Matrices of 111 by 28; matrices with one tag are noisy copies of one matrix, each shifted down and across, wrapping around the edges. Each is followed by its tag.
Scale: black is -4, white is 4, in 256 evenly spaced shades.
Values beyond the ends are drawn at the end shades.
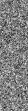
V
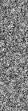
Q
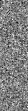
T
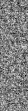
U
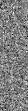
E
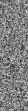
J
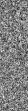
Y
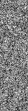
Q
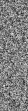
J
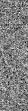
V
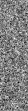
V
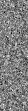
J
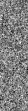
Q
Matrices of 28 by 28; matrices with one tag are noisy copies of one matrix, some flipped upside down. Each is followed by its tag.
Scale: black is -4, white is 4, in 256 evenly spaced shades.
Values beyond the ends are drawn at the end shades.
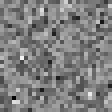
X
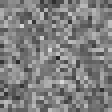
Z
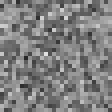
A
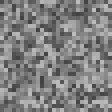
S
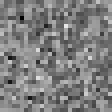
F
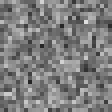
X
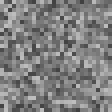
A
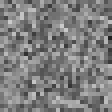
A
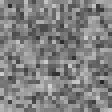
F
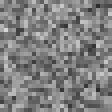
X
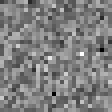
S
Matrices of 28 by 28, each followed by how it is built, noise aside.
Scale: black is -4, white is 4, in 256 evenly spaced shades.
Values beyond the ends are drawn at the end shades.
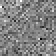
Hankel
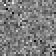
block diagonal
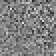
upper triangular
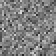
Hankel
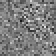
upper triangular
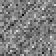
Hankel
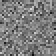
Hankel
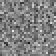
blocks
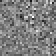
upper triangular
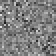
block diagonal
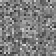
blocks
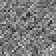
Hankel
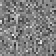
blocks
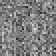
blocks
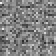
blocks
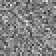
Toeplitz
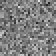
noise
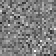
block diagonal
